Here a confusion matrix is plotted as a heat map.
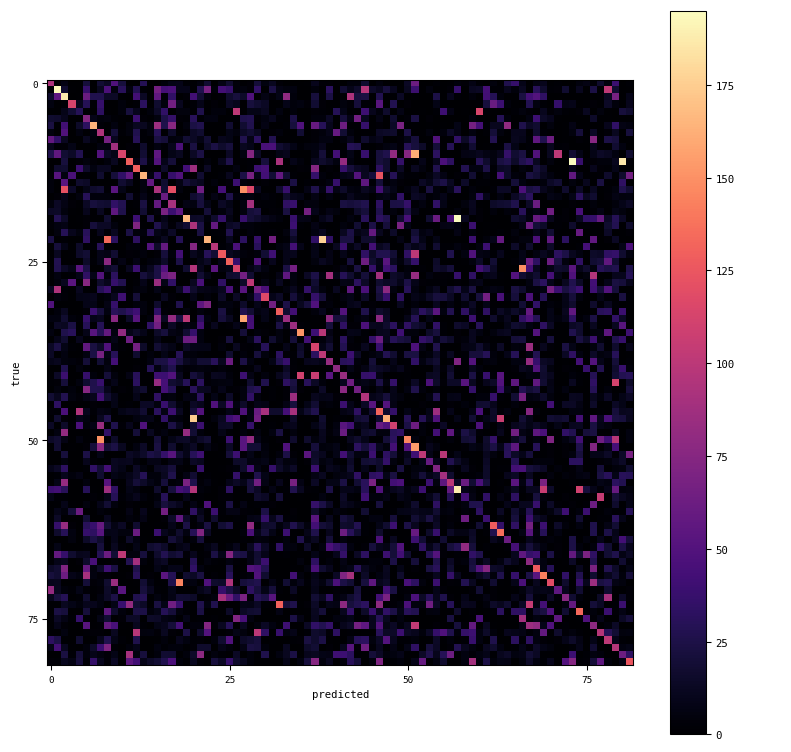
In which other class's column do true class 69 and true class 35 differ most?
38
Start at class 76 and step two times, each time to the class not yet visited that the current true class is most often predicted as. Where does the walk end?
7
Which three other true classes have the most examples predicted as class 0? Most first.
71, 8, 31
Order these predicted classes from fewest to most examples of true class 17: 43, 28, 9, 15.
43, 9, 15, 28
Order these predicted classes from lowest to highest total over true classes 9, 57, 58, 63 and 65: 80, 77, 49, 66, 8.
66, 80, 49, 8, 77
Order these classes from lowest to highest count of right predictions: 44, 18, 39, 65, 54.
65, 18, 54, 39, 44
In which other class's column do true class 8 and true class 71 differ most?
76
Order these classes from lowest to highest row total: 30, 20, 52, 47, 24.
20, 30, 24, 52, 47
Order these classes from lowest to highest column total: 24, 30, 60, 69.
24, 60, 30, 69
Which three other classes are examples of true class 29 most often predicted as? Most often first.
1, 47, 70
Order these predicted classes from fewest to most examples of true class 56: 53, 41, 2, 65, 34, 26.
26, 41, 53, 65, 34, 2
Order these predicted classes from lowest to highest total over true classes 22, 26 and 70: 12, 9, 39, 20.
39, 12, 20, 9
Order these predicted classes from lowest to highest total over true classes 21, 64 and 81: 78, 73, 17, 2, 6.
78, 2, 6, 17, 73
